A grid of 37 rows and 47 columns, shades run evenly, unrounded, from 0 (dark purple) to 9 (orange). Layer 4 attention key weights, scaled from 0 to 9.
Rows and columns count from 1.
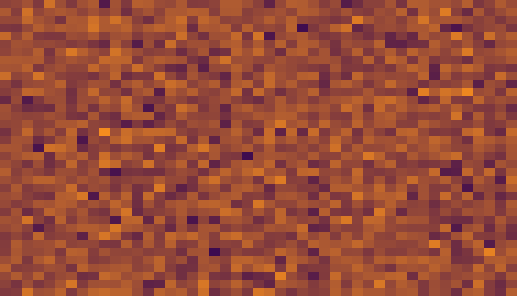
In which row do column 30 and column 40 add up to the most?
31
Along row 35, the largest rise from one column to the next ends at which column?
26
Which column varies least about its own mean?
2
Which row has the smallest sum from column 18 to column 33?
35
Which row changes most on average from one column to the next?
17
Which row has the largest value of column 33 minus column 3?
13
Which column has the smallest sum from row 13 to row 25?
46
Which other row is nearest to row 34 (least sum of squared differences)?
33
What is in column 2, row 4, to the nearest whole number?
3
